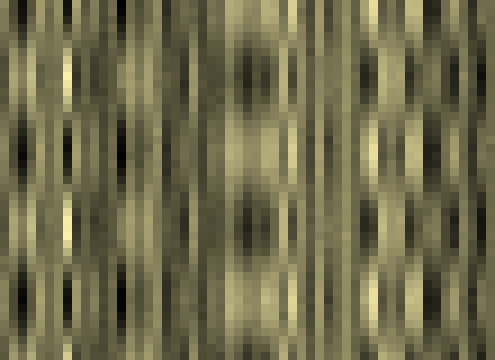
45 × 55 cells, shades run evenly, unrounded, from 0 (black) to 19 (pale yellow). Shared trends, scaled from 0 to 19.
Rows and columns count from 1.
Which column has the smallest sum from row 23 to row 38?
54
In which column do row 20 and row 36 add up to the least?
14
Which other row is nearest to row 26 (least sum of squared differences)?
13
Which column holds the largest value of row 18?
42
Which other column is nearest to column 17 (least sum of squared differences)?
15
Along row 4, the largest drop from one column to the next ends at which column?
48
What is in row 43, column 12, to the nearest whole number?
6
